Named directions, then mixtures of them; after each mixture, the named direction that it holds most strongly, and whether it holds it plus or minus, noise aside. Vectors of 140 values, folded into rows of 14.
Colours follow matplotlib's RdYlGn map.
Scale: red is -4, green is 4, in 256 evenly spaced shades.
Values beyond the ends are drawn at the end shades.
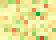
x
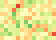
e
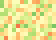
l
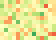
x, plus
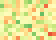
e, plus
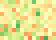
x, plus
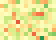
x, minus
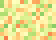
l, plus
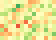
e, minus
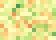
e, minus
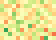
e, plus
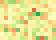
x, plus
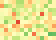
e, minus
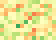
l, minus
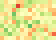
e, plus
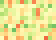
l, plus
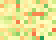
x, minus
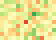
x, plus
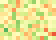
e, plus
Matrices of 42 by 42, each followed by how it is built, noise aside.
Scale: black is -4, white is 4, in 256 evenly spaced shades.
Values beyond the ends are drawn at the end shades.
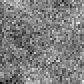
smooth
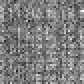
blocks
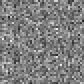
repeating rows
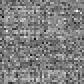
blocks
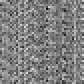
repeating rows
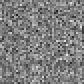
blocks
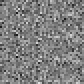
repeating rows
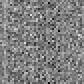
repeating rows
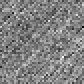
Hankel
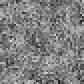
smooth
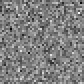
noise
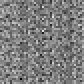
repeating rows
